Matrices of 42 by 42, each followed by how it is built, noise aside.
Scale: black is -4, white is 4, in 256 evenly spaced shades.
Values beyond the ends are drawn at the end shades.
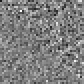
upper triangular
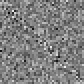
banded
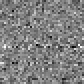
uneven rows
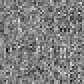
low rank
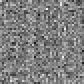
blocks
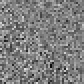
lower triangular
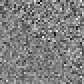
upper triangular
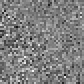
lower triangular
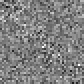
block diagonal
